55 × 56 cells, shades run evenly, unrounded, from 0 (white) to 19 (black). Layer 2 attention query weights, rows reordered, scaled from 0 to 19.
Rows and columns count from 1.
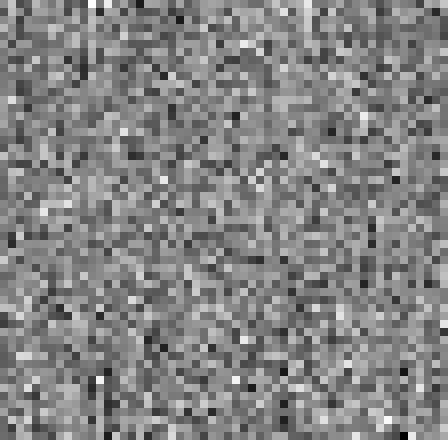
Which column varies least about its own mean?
35
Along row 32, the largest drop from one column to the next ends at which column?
15
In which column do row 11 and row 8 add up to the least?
45
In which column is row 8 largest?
9
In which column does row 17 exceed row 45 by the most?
3
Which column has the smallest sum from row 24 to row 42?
48
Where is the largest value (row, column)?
55, 51
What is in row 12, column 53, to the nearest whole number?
12
